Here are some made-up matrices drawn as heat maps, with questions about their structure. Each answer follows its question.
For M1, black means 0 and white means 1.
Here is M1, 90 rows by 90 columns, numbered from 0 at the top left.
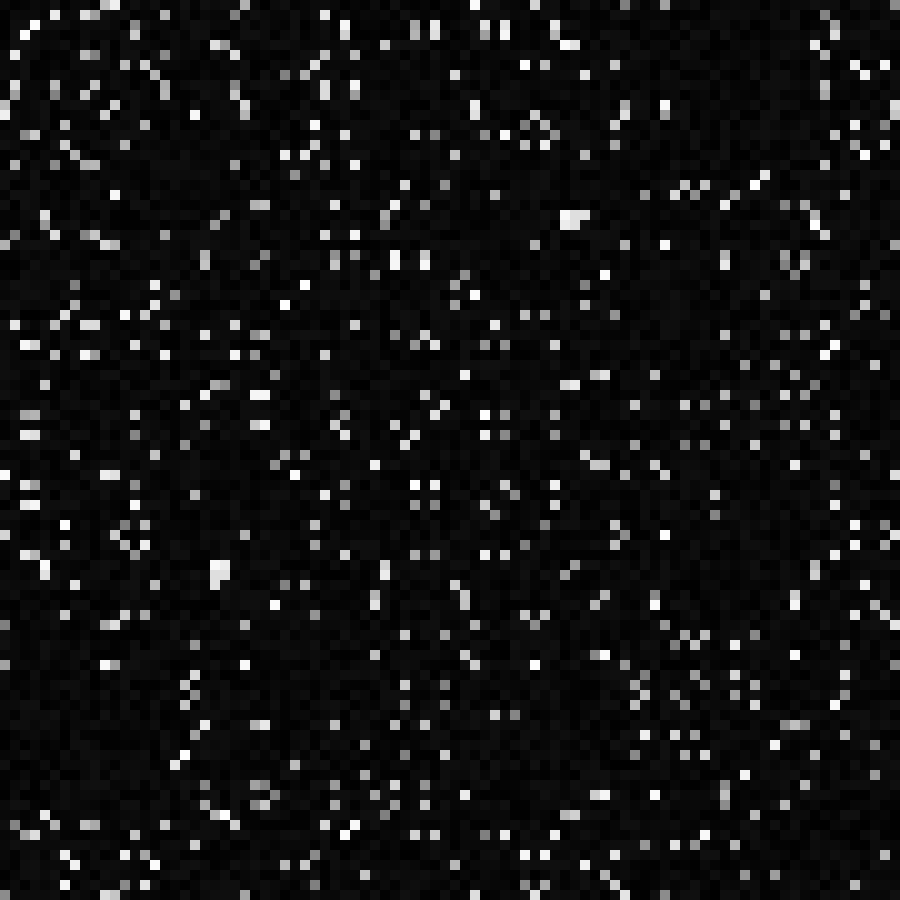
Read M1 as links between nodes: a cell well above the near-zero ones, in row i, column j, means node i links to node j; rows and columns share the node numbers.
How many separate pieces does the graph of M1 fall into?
3
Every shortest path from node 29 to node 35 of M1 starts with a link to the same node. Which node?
node 47
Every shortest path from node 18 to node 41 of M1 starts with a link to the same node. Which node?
node 70
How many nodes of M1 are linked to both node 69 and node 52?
0
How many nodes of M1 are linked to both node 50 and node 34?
8
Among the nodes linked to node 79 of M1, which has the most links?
node 72
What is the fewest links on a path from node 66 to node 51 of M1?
4
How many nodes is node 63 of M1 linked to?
5
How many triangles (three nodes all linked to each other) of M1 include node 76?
1
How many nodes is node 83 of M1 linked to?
10
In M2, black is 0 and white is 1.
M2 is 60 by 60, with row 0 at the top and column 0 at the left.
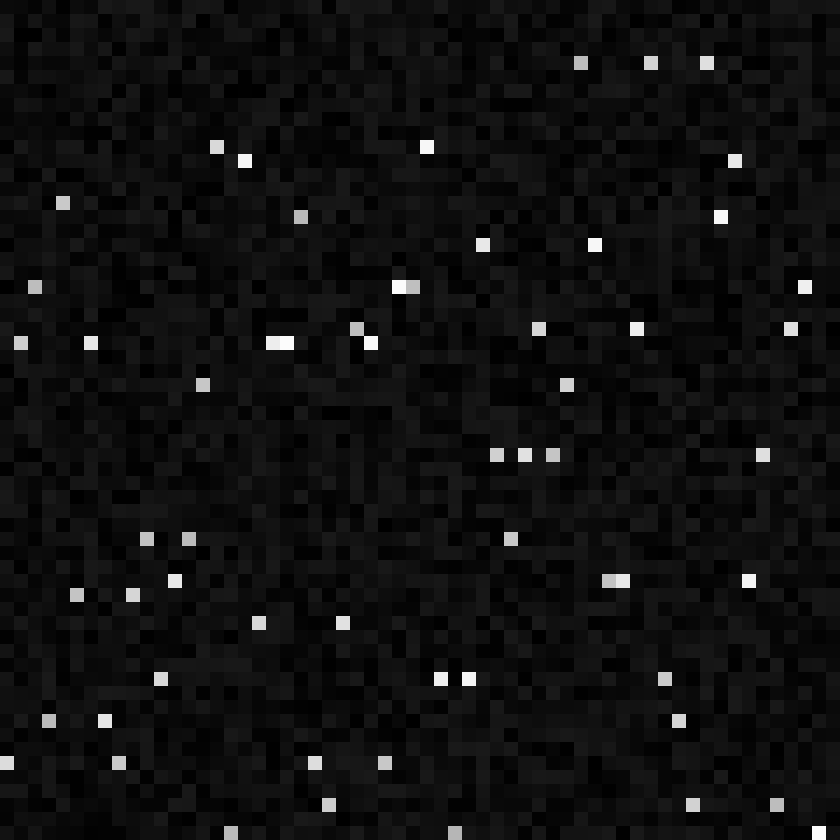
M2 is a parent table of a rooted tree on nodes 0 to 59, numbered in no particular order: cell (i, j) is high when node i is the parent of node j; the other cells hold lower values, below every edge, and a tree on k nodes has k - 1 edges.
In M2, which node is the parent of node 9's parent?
17
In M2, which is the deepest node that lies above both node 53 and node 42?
41
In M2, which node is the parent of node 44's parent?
4
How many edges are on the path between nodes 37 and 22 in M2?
3
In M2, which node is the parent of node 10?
38
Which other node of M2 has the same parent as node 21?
51
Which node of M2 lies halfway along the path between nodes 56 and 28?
57
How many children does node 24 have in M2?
5
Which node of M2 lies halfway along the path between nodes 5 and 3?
11
